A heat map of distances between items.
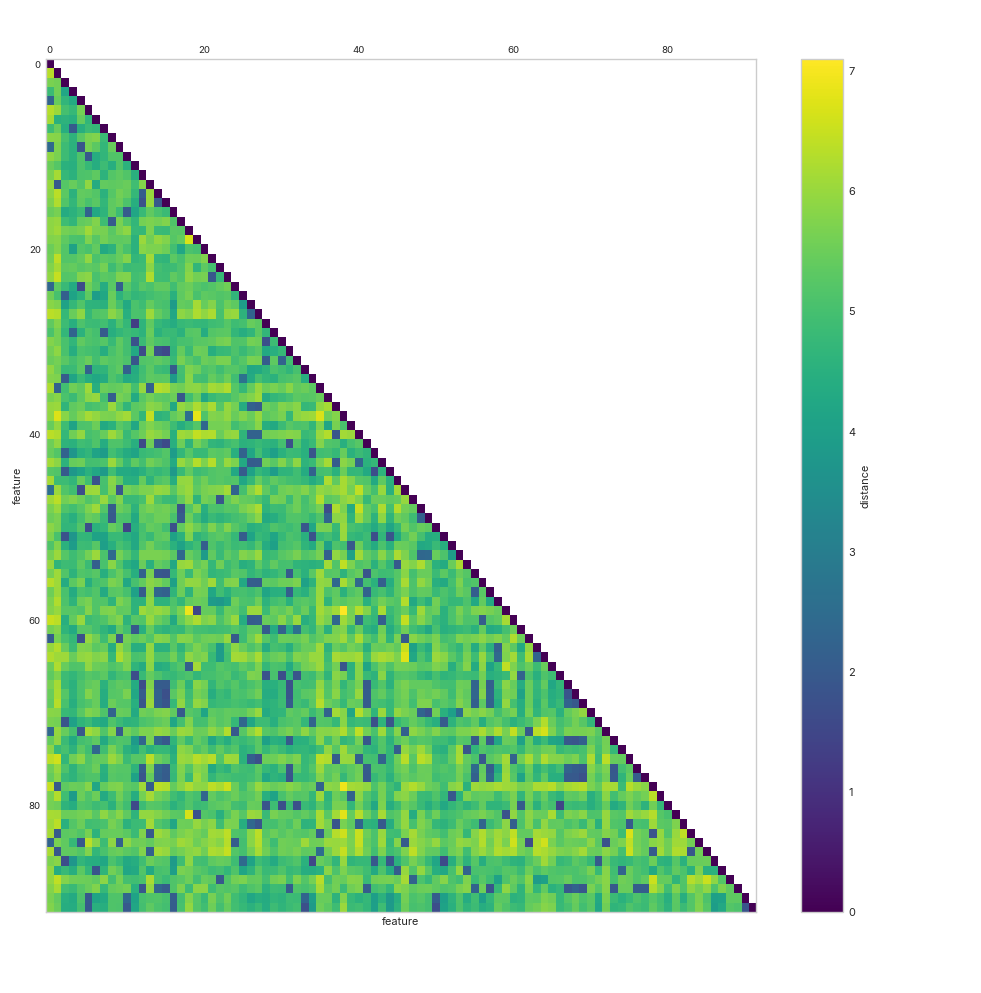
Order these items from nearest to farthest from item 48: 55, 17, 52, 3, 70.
17, 70, 52, 3, 55
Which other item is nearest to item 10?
50
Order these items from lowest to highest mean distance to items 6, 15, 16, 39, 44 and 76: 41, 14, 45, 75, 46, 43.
41, 14, 45, 43, 75, 46
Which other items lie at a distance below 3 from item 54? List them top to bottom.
6, 45, 74, 87
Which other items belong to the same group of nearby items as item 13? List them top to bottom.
1, 35, 78, 83, 85
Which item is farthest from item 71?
64
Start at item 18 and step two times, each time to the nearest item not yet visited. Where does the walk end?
38
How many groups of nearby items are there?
16
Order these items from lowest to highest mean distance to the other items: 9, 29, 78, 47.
29, 9, 47, 78
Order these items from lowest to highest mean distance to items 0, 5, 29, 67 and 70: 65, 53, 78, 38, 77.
77, 53, 65, 38, 78
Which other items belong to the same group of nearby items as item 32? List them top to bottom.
11, 28, 30, 61, 66, 80
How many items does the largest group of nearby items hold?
14
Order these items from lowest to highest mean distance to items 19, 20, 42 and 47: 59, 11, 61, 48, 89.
59, 11, 61, 48, 89
